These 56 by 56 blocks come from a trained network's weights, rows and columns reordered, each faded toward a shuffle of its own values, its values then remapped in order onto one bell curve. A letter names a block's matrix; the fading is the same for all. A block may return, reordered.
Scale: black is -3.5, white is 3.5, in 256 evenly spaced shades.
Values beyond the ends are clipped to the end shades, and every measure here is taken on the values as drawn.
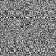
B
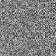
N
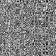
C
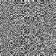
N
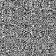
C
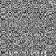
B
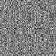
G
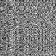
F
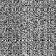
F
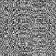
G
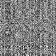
F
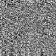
C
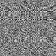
B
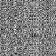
F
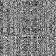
F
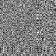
N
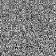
C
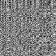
F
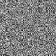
N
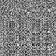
F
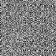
C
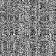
F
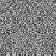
B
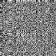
C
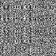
C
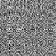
G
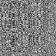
C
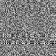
B
